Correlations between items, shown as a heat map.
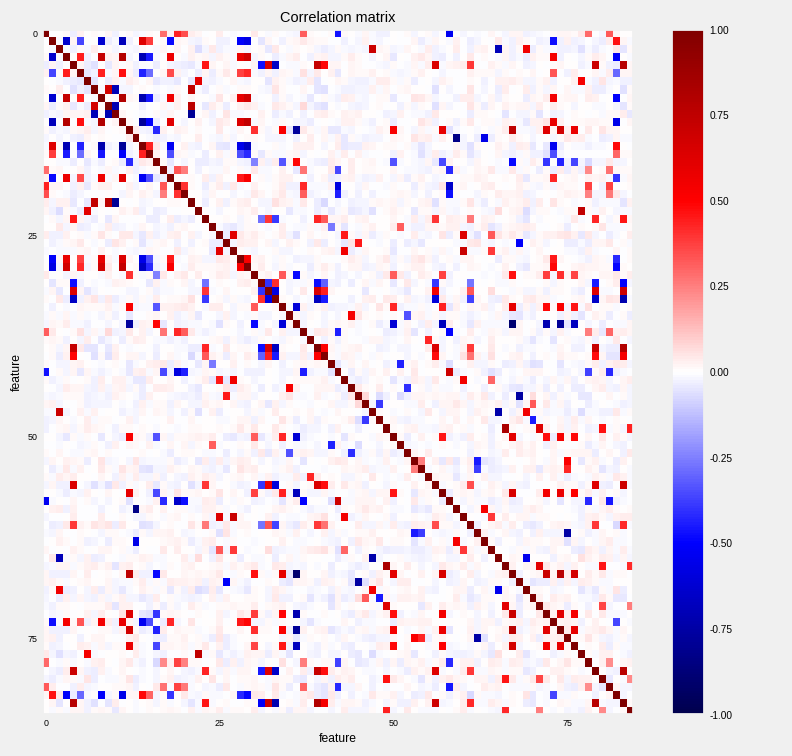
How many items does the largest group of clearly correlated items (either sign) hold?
12
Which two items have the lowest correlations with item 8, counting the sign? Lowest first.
14, 1
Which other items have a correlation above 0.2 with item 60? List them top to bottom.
25, 27, 43, 64
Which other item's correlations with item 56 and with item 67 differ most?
36
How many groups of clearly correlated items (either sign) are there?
16
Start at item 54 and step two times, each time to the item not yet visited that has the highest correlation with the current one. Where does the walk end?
53
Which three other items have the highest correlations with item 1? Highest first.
14, 82, 15
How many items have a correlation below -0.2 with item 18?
4
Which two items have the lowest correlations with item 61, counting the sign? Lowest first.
33, 31
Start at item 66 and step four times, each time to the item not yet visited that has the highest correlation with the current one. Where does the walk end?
84
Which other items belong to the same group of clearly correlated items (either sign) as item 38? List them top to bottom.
55
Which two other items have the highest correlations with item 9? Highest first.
21, 7
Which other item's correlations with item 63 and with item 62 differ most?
75
